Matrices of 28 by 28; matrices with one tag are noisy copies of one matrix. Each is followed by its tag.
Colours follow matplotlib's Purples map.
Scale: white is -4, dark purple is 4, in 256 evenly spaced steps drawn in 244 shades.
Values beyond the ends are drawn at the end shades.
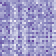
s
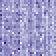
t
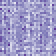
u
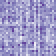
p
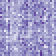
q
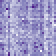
q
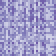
p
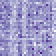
s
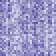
q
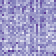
p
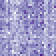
q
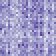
q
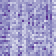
s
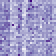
s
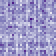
p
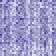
u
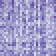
p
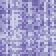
q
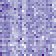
s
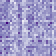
s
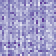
p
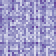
p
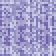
u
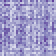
u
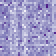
s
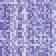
s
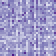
p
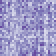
q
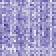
u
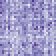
q
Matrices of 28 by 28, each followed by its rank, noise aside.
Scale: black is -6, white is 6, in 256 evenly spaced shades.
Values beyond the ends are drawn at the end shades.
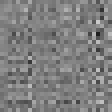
three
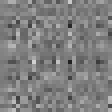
three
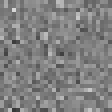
six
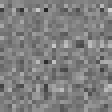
four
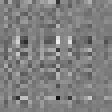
two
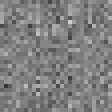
six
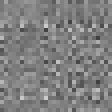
three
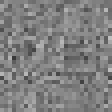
six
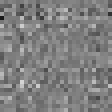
four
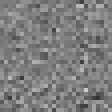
six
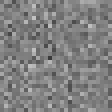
six
